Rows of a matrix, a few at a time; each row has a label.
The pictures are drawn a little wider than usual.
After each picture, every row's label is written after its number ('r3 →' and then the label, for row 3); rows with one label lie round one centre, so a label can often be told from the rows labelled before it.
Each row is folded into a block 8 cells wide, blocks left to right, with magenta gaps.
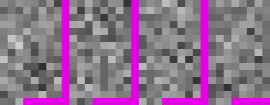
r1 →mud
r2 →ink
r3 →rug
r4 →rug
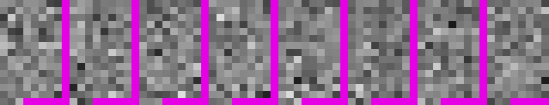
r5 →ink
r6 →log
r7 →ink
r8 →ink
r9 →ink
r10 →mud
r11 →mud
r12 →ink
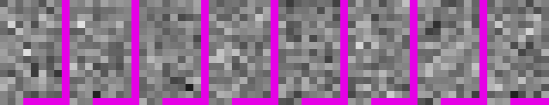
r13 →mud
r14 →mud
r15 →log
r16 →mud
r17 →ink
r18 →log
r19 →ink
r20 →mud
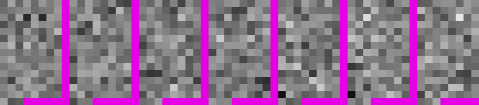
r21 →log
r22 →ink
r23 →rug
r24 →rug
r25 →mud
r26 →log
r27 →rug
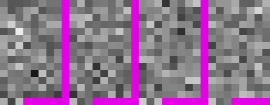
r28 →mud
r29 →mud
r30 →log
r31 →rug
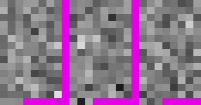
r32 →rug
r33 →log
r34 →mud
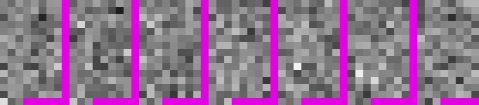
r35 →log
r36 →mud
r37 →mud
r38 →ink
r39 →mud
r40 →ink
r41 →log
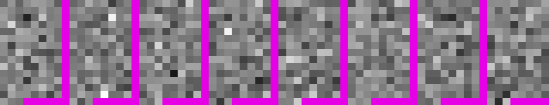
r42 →mud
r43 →rug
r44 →mud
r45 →rug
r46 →rug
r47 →log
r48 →mud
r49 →rug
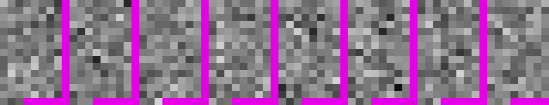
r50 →ink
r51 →mud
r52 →rug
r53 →log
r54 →log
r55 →log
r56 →mud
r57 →mud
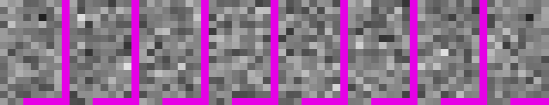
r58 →log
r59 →ink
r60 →log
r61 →ink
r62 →ink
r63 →ink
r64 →mud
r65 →log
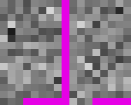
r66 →ink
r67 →mud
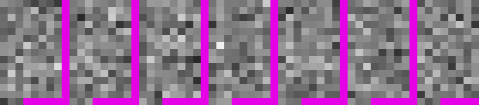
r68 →ink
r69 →rug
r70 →rug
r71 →log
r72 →ink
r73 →mud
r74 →log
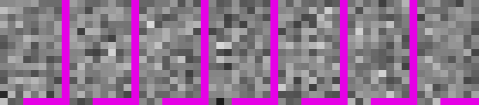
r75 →rug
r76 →ink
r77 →mud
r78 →ink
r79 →ink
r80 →log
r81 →rug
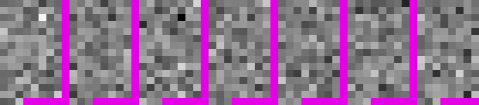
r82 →rug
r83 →log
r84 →log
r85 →log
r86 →rug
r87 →ink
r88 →mud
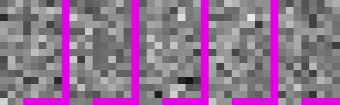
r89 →rug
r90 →mud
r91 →rug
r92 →rug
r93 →mud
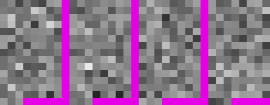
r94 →mud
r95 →mud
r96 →log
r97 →ink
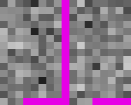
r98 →log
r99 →ink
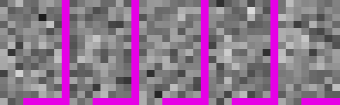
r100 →log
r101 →rug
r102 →rug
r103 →rug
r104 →log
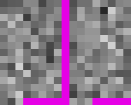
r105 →mud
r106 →rug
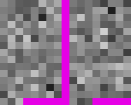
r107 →log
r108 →ink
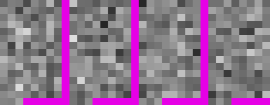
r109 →mud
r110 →ink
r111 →rug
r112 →rug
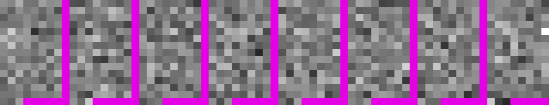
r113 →log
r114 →rug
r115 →ink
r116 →mud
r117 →mud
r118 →ink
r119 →mud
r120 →log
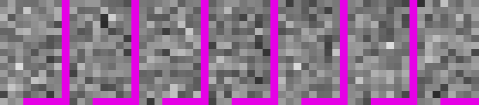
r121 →mud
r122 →ink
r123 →rug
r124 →rug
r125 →mud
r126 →ink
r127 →rug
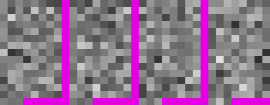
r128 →ink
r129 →ink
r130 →log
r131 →rug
